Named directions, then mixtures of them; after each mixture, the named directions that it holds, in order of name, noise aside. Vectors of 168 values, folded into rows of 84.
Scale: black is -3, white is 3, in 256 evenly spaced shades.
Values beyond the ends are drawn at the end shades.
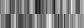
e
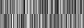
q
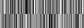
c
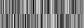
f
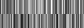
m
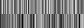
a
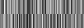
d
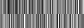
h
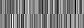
h, q.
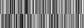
c, e, m.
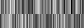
d, e, m.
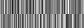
c, f, m.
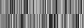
c, m, q.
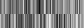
e, h.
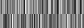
q.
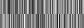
h.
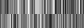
e, m, q.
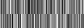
m, q.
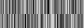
f.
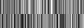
a, f, m.
